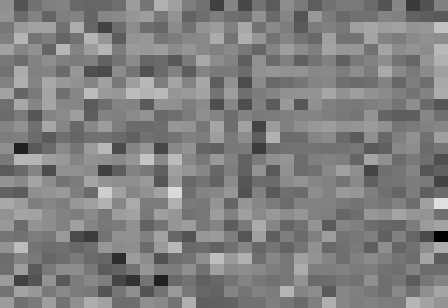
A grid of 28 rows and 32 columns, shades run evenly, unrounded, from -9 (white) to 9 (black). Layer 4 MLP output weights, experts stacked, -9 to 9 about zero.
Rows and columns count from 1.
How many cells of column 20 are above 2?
5
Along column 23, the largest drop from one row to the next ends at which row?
2
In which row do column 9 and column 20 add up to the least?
20
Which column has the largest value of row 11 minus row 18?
13
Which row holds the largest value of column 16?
1
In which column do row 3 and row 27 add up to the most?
8
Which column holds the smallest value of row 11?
6
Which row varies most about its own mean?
22
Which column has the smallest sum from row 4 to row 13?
32
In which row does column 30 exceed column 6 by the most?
11
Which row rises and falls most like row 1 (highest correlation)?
9
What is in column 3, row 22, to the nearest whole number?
0
